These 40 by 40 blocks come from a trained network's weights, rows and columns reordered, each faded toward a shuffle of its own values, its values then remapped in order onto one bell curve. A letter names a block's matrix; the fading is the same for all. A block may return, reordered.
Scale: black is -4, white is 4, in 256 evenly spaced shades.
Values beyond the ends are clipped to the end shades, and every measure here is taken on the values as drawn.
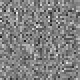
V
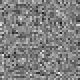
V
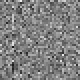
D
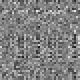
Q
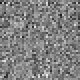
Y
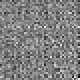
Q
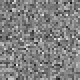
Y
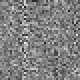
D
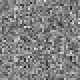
Y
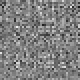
Q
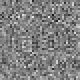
V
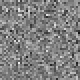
Y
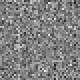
Y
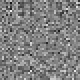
V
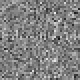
Y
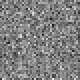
Y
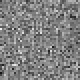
Y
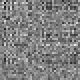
Q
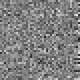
D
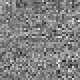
D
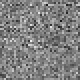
Y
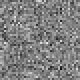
V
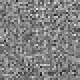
Y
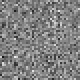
V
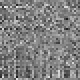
Q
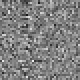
V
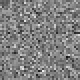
V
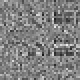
Q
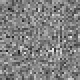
Y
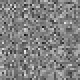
Q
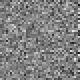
D
